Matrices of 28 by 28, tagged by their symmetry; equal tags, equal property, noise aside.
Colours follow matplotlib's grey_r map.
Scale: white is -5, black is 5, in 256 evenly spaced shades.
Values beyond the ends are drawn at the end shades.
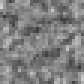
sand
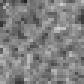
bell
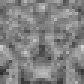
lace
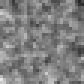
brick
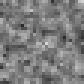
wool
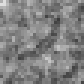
bell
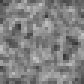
sand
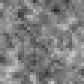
wool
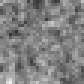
wool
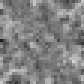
sand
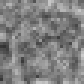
wool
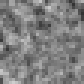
brick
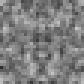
lace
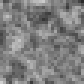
brick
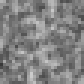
sand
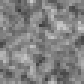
sand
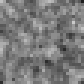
bell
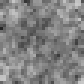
bell
